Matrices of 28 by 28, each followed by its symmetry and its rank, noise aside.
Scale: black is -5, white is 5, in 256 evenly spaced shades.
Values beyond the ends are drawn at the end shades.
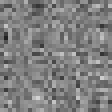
no symmetry, rank four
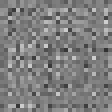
symmetric, rank three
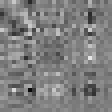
no symmetry, rank three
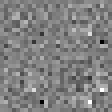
symmetric, rank four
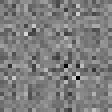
symmetric, rank four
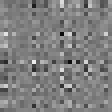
antisymmetric, rank two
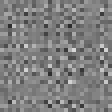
antisymmetric, rank four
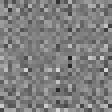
no symmetry, rank four
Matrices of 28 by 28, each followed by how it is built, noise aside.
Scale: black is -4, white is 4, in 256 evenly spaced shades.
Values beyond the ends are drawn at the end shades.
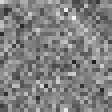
Toeplitz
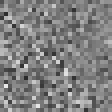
lower triangular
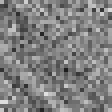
Toeplitz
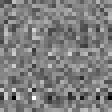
low rank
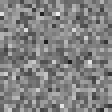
repeating columns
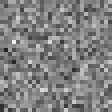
noise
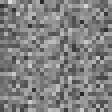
repeating rows
